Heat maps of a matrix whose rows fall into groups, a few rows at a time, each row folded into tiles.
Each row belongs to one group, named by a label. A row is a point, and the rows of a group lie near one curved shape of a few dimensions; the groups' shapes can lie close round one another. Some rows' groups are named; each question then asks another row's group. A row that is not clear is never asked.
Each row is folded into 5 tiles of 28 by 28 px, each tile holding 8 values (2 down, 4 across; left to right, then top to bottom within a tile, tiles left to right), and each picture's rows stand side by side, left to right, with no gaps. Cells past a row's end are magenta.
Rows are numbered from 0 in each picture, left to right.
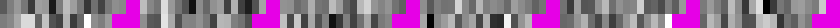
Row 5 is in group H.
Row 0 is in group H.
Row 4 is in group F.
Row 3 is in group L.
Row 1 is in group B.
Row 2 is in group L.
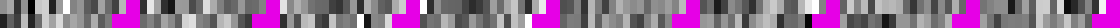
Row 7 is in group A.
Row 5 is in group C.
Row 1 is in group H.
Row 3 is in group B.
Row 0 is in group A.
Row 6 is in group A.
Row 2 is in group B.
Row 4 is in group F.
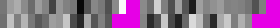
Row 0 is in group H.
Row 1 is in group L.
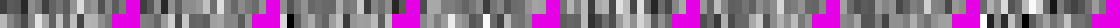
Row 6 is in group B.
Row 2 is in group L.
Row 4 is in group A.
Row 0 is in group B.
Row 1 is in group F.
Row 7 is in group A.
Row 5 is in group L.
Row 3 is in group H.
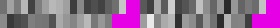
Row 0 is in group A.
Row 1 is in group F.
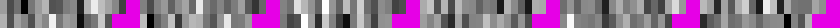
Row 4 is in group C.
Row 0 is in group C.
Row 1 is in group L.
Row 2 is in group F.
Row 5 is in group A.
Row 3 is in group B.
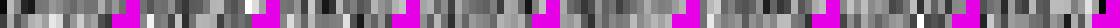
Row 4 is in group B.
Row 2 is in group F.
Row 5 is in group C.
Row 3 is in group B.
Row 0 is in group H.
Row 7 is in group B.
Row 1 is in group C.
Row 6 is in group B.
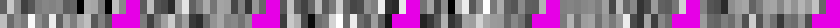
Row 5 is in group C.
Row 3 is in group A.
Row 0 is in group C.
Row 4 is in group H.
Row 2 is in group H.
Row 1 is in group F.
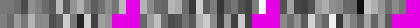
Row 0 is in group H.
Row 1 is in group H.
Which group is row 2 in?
C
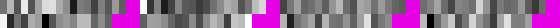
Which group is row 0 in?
A
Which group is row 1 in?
B
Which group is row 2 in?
L
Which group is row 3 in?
L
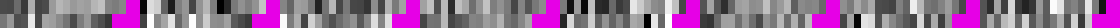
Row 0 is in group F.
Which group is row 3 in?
A
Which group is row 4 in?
B
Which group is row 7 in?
B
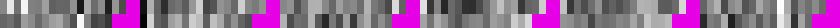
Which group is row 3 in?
B
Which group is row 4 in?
B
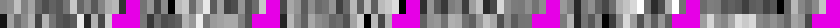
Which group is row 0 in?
B
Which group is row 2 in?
B
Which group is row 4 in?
C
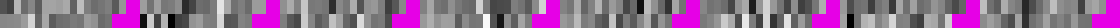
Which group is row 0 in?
F
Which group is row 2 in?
B
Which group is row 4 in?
C
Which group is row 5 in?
H
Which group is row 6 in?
L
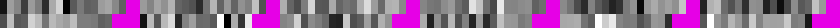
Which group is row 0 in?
H
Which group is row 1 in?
B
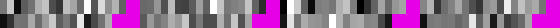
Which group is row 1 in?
B
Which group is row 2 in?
H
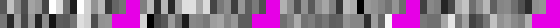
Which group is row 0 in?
L
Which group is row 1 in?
A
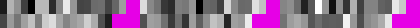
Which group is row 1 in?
B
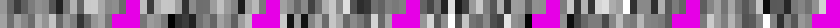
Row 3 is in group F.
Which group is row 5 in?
H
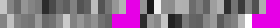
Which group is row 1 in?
F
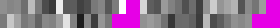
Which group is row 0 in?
H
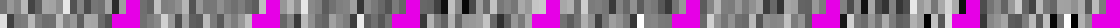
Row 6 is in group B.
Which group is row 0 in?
A
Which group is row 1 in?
F
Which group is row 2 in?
B
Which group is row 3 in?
F
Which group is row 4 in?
B
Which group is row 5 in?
C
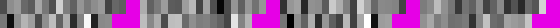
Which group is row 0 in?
L
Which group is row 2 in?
L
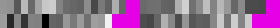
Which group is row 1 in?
F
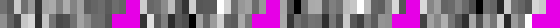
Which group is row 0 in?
F
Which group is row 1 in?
L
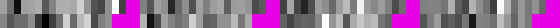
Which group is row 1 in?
L
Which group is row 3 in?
L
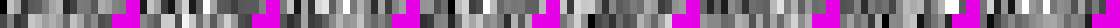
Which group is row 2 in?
A
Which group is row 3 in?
A
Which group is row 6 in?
C
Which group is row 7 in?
A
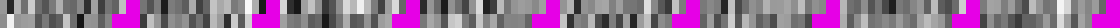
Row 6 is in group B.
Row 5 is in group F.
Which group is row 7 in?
L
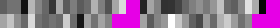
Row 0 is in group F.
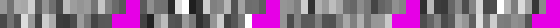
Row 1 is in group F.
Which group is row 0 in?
F
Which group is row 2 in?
A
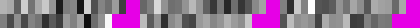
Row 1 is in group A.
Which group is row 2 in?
F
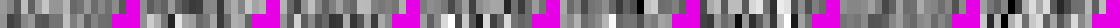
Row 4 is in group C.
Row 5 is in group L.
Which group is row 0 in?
A
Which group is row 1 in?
C
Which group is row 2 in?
L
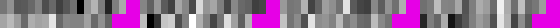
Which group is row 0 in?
C
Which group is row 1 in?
L
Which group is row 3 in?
L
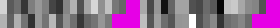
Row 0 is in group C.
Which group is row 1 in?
C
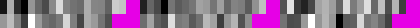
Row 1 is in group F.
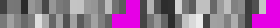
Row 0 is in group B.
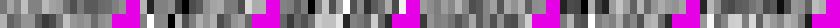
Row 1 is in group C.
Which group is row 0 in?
A
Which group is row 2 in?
A
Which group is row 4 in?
F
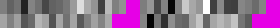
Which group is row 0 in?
B
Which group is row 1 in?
A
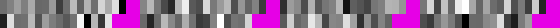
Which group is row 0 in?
B
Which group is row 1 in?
F
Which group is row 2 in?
H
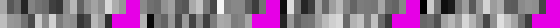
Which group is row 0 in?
C
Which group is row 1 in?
L
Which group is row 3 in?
H
